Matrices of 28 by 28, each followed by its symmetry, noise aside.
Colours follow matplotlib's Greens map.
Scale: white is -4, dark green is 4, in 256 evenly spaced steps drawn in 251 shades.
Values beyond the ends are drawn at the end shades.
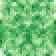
mirrored left to right.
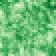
symmetric across the other diagonal.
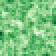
same after a half turn.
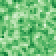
symmetric.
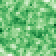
same after a half turn.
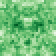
mirrored left to right.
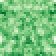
mirrored left to right.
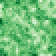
symmetric across the other diagonal.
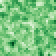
symmetric across the other diagonal.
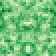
mirrored left to right.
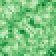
symmetric.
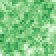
symmetric.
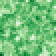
symmetric across the other diagonal.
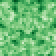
mirrored left to right.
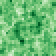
same after a half turn.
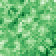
symmetric.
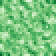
same after a half turn.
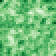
symmetric.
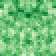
mirrored left to right.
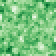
same after a half turn.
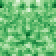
mirrored left to right.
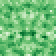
mirrored left to right.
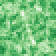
same after a half turn.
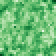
same after a half turn.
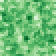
same after a half turn.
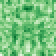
mirrored left to right.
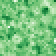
symmetric across the other diagonal.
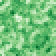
symmetric.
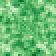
same after a half turn.
